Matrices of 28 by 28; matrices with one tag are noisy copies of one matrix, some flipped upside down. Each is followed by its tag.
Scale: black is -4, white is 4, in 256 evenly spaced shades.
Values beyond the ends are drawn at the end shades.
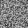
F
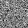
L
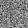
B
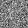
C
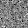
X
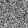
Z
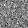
F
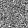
B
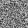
B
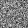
L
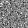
B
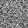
L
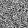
X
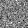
L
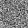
B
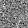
B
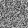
B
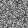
Z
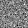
L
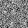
Z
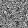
Z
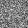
C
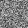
F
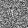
F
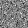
Z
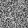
C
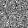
L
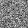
C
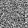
B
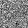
Z
